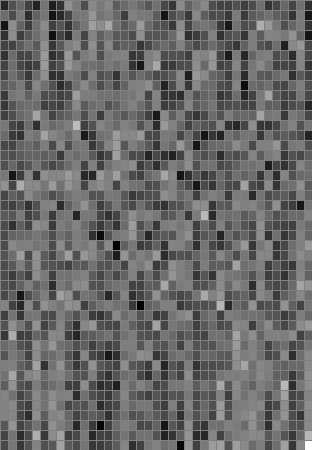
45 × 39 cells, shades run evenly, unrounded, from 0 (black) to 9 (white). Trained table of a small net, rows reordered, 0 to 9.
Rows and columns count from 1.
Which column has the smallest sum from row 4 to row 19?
39
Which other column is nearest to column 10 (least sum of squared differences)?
14
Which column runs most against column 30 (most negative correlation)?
10
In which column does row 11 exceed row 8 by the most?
24
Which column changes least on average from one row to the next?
16
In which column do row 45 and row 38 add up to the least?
23
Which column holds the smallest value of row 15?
25
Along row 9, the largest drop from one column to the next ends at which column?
31
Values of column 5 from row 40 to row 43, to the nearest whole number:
5 5 5 4
